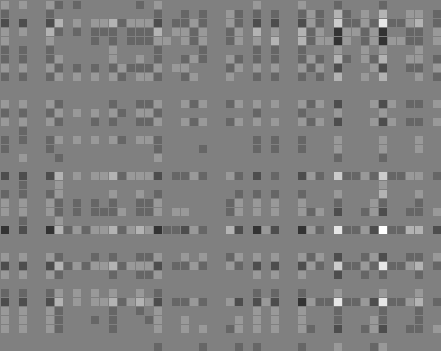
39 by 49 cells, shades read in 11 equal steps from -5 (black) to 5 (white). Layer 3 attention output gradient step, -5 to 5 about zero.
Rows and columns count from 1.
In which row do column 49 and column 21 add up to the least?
26
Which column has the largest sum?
43
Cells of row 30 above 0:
16
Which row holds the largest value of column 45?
5
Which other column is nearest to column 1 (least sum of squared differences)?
6
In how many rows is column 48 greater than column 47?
12
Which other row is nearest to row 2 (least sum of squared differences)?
7
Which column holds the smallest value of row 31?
38
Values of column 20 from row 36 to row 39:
0 0 0 0
